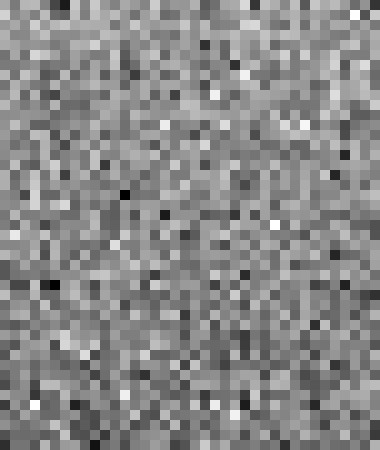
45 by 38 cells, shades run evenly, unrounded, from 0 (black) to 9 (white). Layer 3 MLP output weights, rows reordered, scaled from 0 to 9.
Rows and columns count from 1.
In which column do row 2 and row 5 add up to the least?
21
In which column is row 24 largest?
2
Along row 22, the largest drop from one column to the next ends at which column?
17
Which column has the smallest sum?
32
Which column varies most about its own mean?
25
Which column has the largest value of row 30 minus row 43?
8
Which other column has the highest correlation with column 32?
1
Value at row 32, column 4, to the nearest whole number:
4
